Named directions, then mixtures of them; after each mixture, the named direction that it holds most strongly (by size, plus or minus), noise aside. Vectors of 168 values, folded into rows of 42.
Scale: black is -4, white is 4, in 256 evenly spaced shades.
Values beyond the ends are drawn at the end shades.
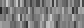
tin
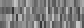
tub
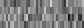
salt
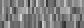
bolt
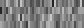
tin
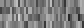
tub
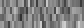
bolt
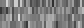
tin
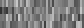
tub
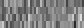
salt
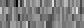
tin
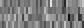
salt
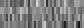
bolt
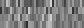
tin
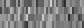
salt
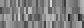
salt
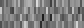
tin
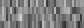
bolt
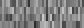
tub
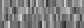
bolt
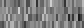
salt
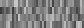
tub
